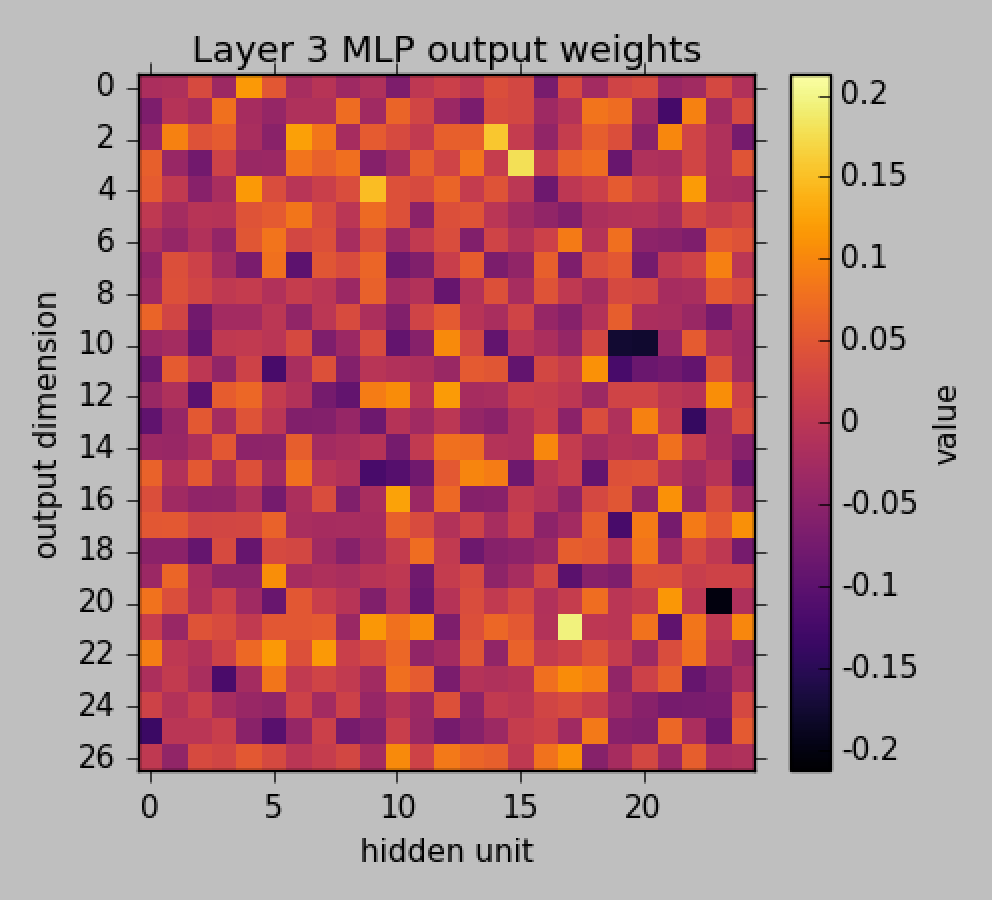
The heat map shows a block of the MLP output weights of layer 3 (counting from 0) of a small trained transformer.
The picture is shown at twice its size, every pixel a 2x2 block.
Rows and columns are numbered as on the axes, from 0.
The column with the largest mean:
18
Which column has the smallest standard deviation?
1
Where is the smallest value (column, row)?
23, 20
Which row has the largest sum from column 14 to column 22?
21
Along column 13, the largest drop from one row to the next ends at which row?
16
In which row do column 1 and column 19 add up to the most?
2
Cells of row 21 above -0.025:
21
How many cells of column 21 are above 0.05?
6
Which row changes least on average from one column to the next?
5
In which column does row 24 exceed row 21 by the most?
12
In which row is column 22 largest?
4
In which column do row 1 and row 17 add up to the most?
22
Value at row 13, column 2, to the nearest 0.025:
0.05
